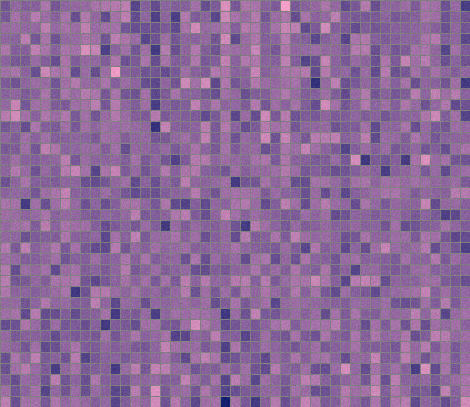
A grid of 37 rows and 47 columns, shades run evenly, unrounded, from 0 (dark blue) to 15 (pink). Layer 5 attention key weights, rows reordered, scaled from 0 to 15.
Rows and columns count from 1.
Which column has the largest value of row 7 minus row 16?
39
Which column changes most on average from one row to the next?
24
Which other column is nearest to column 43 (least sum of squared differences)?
7
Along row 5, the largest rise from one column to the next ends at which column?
17
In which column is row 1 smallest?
47
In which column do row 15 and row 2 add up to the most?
43
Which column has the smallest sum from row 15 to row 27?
35
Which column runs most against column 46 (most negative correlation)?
14
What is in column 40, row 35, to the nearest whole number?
11
